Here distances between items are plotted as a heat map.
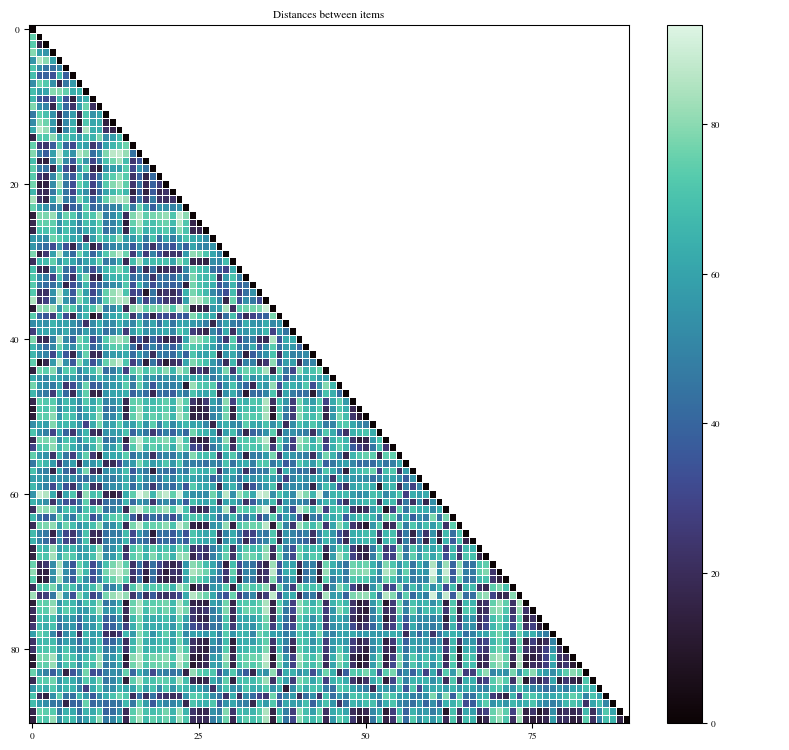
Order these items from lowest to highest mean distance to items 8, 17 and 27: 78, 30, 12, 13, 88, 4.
30, 88, 78, 12, 4, 13
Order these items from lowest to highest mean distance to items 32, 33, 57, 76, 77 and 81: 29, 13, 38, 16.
38, 13, 29, 16
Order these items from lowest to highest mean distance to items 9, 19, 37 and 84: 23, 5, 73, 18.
18, 73, 5, 23
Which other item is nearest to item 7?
12
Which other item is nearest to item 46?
23
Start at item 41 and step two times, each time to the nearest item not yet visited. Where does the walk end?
16
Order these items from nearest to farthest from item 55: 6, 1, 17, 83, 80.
6, 83, 17, 1, 80
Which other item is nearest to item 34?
17
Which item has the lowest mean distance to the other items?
28
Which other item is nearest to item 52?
59
